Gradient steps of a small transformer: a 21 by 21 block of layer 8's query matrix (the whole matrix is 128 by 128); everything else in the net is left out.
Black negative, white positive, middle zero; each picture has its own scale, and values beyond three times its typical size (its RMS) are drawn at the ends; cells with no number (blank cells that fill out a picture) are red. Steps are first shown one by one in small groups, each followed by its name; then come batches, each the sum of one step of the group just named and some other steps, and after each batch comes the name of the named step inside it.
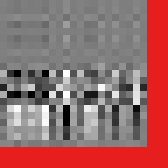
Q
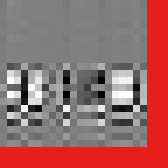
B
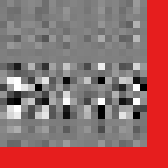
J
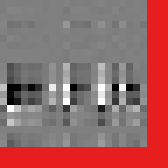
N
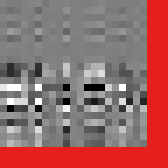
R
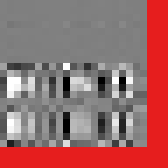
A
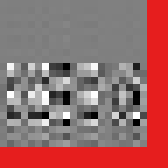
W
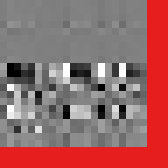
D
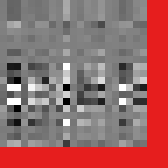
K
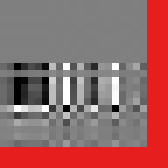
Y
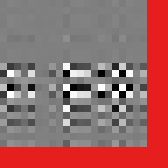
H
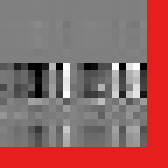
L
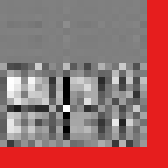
A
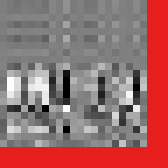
A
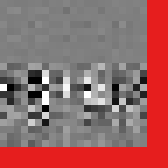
N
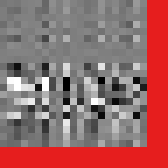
J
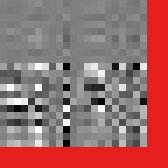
R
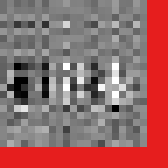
Y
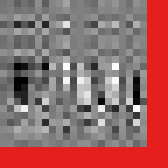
Y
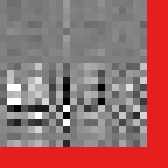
K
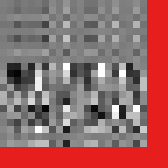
D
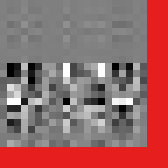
D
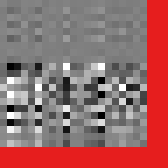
R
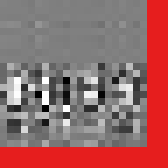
L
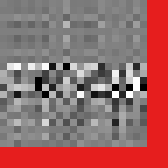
Q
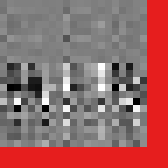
N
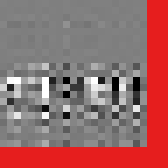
N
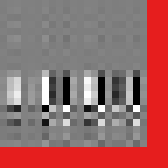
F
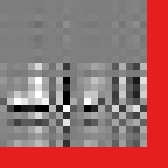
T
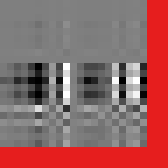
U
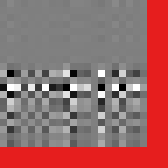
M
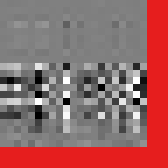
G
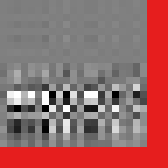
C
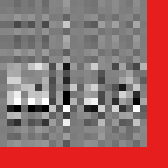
T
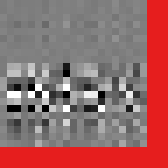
C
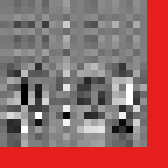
U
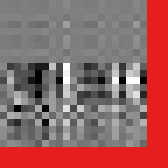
U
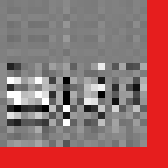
T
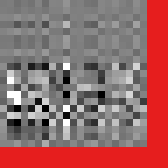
U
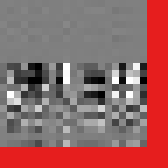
U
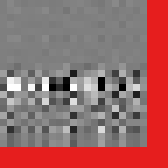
M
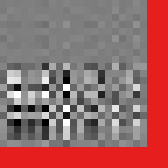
C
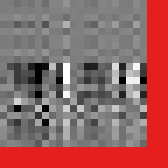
U
